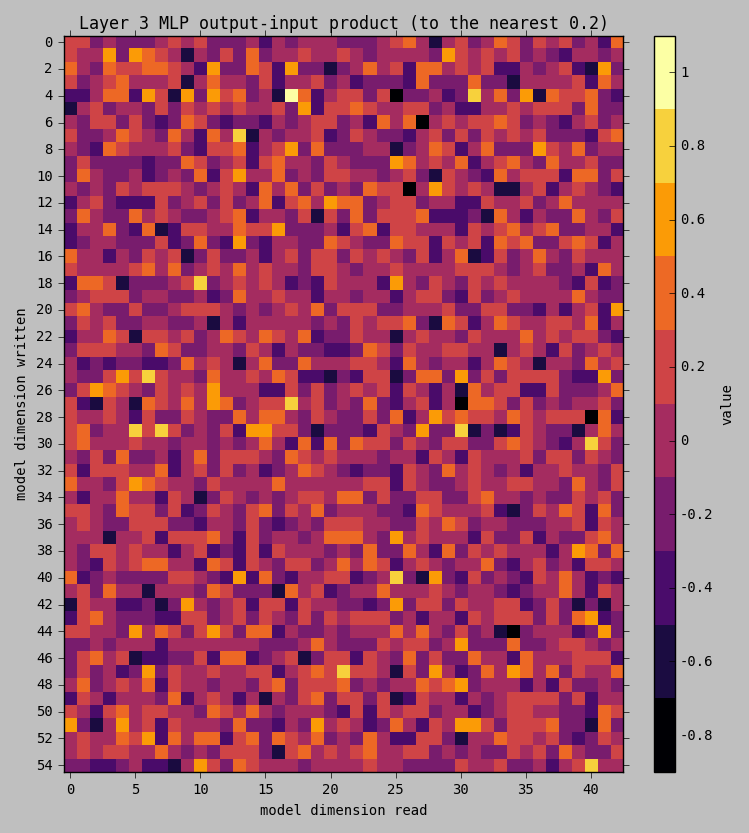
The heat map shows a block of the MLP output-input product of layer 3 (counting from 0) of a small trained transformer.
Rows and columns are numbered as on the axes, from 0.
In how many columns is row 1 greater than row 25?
21
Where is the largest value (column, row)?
17, 4
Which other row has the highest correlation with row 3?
35
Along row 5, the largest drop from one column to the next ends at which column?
19
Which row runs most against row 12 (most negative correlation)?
25
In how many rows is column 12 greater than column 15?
23
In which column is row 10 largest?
13
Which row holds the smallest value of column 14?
7
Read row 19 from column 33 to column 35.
0 0.2 0
